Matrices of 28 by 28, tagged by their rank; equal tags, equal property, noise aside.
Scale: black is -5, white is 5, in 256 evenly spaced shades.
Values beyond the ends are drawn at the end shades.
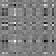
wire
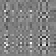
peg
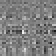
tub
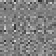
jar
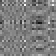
peg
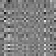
peg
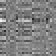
peg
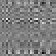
peg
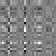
peg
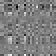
peg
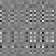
wire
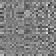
jar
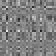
peg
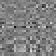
tub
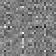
jar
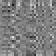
tub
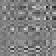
peg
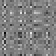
peg
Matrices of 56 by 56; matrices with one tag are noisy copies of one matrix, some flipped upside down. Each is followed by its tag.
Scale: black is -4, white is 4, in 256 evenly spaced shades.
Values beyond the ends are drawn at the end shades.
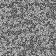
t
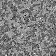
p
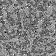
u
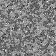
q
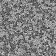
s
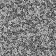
t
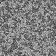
p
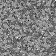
t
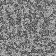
u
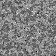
p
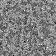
u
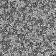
s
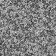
q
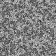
s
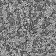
u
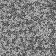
t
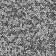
t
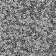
t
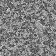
q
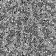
u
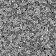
t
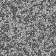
p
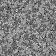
p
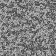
t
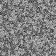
s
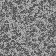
p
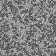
p
